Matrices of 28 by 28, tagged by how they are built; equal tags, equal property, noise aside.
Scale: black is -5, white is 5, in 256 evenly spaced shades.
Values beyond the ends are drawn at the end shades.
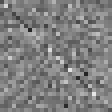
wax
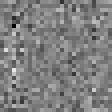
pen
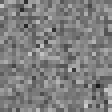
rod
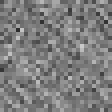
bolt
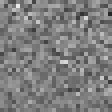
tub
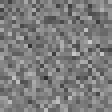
bolt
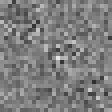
rod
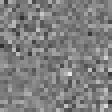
rod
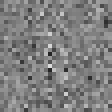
pen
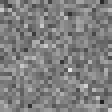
wax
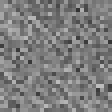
bolt
